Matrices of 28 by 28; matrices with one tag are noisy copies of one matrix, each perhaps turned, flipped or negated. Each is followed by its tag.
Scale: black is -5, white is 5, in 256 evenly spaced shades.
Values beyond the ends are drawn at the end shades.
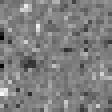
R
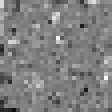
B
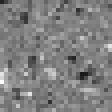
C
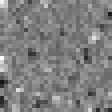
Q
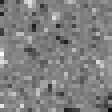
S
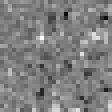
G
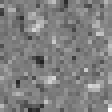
C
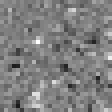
G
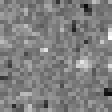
R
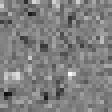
G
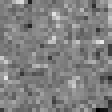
B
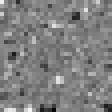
Q
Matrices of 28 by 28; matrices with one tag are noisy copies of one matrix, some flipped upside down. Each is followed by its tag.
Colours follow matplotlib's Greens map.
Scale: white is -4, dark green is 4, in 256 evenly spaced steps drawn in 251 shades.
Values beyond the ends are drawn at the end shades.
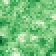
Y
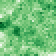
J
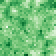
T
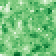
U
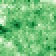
J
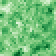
U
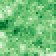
J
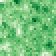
U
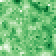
U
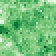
J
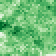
J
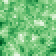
Y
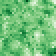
T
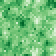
T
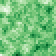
U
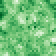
Y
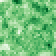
U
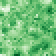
U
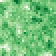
U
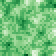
T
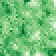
T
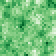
T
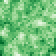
Y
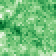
J
